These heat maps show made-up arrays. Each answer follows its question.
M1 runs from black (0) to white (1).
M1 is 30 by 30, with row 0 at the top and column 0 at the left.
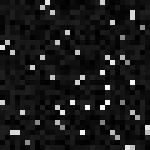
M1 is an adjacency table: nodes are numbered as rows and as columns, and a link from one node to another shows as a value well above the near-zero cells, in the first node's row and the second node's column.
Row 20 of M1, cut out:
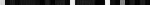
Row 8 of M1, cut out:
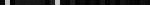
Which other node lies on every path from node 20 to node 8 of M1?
node 11
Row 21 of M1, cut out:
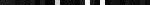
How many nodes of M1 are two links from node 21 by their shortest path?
4
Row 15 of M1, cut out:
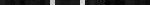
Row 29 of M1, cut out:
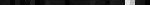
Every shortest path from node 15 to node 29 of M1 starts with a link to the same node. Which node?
node 16
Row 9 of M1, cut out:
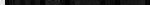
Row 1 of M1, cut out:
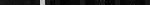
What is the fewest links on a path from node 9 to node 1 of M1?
6
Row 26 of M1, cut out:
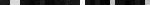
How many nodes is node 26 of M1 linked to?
5
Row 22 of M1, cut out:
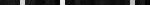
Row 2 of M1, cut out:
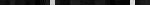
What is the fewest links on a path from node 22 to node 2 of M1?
2
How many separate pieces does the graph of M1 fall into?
7
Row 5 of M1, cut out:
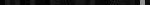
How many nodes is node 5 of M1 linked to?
1
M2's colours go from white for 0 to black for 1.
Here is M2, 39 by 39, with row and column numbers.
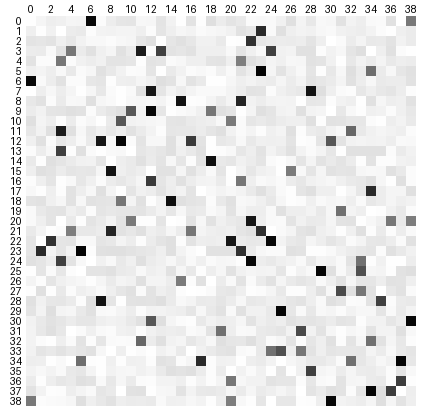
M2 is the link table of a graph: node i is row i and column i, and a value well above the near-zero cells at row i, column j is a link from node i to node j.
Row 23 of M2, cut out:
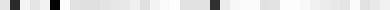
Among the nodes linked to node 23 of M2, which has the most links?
node 21
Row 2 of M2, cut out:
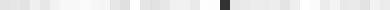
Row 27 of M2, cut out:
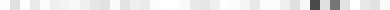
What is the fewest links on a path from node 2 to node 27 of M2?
4
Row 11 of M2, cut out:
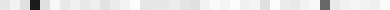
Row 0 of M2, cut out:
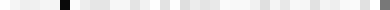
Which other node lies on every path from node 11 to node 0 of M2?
node 38
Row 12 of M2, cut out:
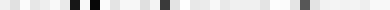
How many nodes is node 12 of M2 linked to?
4
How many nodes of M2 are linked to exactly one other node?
10
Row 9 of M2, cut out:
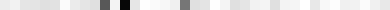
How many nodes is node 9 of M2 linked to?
3
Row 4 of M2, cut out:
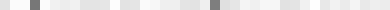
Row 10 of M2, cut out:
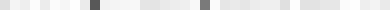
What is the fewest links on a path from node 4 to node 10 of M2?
5
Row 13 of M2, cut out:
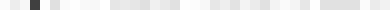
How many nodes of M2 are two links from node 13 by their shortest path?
3
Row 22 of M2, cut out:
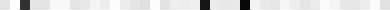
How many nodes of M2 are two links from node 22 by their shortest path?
5
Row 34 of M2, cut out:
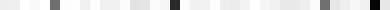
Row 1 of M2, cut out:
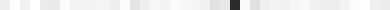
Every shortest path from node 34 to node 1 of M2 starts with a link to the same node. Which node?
node 5
